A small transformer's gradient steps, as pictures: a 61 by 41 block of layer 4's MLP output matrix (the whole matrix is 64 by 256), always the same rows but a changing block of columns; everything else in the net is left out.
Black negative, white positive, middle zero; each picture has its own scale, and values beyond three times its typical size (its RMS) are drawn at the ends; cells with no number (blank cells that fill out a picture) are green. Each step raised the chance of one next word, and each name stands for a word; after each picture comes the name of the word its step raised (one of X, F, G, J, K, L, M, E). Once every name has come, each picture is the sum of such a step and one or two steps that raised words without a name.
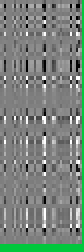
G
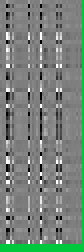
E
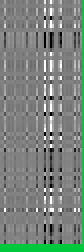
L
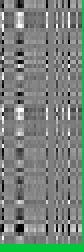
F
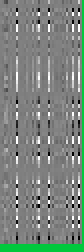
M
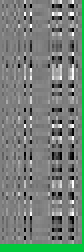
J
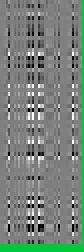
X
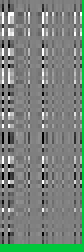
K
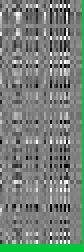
K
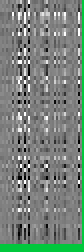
K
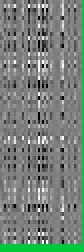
L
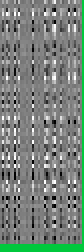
M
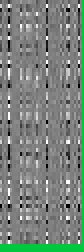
M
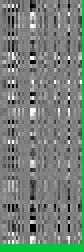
F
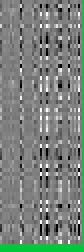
F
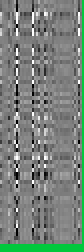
K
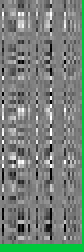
F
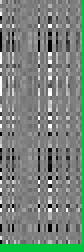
L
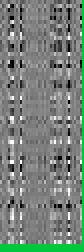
G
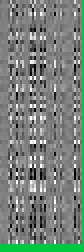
E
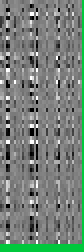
J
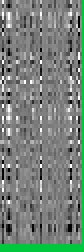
F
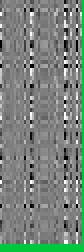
K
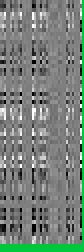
F
